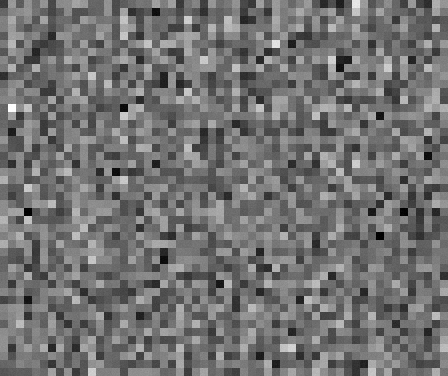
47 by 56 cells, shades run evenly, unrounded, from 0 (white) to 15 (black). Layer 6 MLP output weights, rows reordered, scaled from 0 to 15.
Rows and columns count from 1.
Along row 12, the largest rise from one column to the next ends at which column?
49
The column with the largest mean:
52
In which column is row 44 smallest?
37
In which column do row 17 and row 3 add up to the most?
31
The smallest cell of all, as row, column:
14, 2
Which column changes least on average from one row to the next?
53
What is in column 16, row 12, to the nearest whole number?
9
